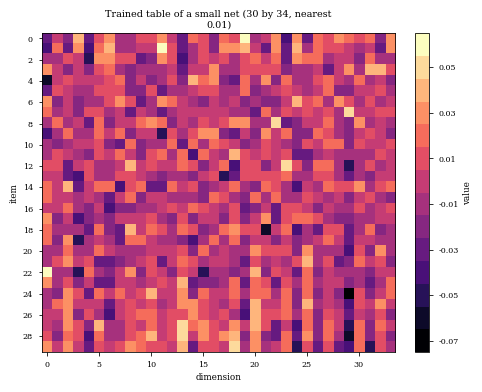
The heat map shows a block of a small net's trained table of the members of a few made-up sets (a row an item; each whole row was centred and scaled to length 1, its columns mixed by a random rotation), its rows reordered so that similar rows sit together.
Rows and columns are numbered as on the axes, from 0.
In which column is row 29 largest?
18
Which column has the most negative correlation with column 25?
19
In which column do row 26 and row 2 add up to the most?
20
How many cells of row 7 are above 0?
10
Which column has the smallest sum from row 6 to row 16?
3
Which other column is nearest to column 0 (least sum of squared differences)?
8
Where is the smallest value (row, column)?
24, 29
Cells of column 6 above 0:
8
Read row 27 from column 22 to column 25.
-0.03 0 -0.04 0.02
